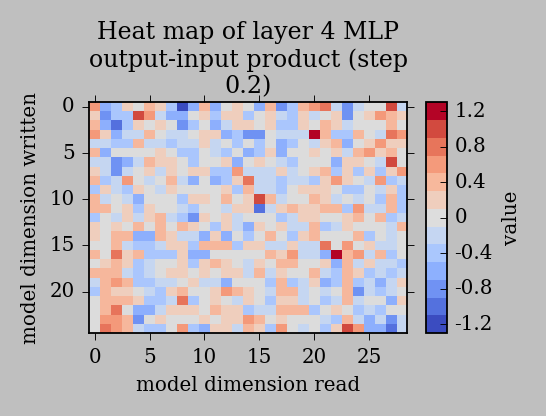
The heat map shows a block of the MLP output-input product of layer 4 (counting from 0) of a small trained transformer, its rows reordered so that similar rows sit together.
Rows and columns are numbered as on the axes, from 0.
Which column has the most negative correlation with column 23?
27
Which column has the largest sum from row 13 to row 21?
2
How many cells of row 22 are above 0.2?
6
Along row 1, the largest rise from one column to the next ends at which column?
4
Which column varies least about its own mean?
19
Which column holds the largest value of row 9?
14
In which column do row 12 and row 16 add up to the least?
9
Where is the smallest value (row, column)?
0, 8
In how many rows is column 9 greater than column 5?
7
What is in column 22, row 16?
1.2
